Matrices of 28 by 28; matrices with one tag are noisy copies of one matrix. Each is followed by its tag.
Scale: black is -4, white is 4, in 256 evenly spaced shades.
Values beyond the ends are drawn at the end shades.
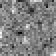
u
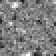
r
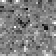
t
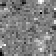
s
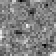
u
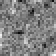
u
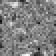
r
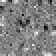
t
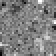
s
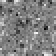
t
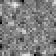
r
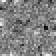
t
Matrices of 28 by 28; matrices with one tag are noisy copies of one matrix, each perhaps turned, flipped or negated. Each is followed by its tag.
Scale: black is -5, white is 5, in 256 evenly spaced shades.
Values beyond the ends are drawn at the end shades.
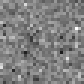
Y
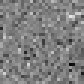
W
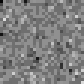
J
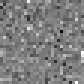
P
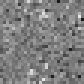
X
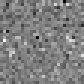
X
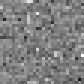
P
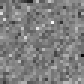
P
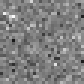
W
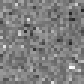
W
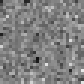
J
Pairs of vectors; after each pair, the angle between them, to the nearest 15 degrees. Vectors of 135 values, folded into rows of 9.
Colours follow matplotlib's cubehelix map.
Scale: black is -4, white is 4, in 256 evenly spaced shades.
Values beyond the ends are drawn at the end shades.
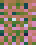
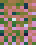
15 degrees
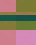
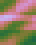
135 degrees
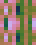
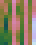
60 degrees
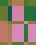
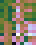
60 degrees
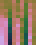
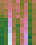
165 degrees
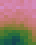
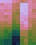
30 degrees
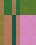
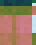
60 degrees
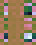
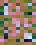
45 degrees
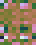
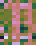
30 degrees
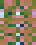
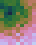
75 degrees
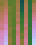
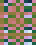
90 degrees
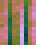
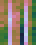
165 degrees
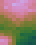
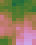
165 degrees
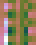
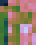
135 degrees
